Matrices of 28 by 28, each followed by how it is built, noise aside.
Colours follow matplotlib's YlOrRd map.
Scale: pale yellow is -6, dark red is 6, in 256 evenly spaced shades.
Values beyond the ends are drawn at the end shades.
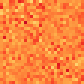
block diagonal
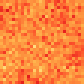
smooth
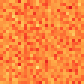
repeating rows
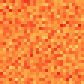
noise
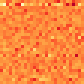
uneven rows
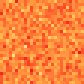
noise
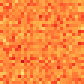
blocks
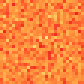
noise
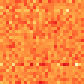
uneven rows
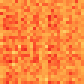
blocks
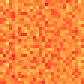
repeating rows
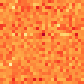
uneven rows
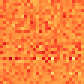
uneven rows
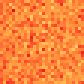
repeating rows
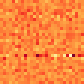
uneven rows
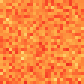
noise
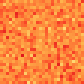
noise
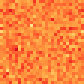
noise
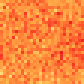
smooth
